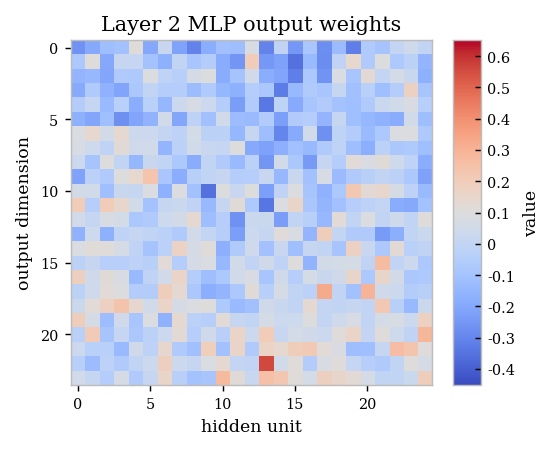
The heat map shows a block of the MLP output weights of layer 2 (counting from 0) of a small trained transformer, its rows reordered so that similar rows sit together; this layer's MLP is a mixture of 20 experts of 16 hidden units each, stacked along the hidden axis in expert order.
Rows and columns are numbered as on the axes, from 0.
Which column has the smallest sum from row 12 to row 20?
10
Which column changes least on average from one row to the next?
18
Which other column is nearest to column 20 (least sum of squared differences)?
12
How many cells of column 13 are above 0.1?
4
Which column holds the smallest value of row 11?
13
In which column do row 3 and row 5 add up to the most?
23
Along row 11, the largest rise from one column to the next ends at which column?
14
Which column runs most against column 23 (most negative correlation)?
3
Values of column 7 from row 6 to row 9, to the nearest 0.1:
0 0 -0.1 -0.2
